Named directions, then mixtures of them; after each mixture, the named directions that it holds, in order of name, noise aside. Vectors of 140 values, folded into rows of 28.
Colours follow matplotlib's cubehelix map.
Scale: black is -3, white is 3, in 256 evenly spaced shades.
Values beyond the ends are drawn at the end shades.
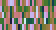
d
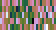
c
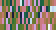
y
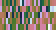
y.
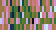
c, y.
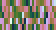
c, d.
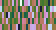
d, y.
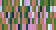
d, y.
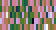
c.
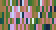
c, y.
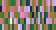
d, y.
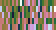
c, d, y.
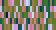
c, d, y.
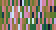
c, d, y.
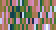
c, y.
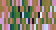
c, y.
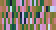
d, y.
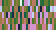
d, y.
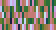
d.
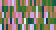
d.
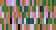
d.
